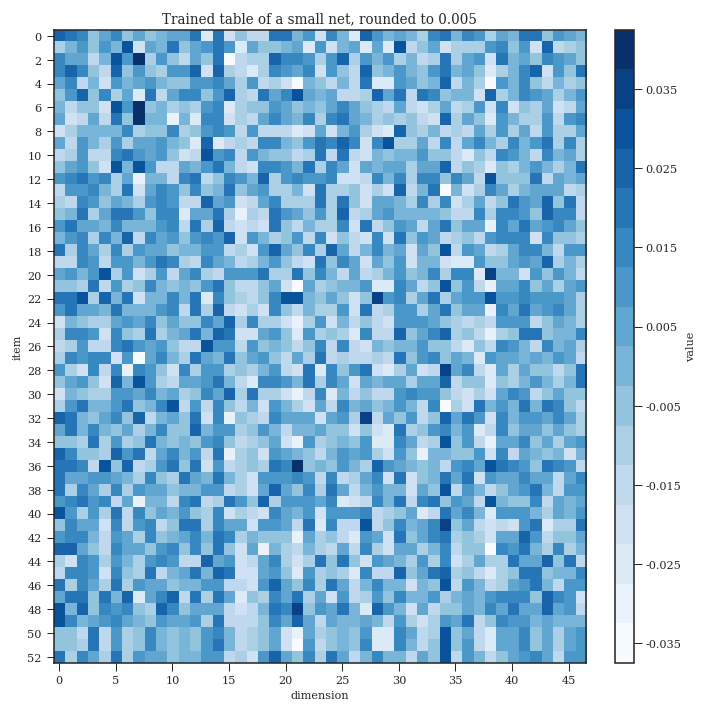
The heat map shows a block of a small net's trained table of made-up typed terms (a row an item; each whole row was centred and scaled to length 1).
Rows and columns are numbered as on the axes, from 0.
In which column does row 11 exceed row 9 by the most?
14
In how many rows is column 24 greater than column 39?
19
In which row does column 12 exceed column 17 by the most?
3
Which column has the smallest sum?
16
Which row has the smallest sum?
8
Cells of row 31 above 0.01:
11
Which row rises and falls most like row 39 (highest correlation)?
12
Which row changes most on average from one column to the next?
28
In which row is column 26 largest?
9
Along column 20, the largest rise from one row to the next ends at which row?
22
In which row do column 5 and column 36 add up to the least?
13
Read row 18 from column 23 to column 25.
-0.01 0.025 0.005
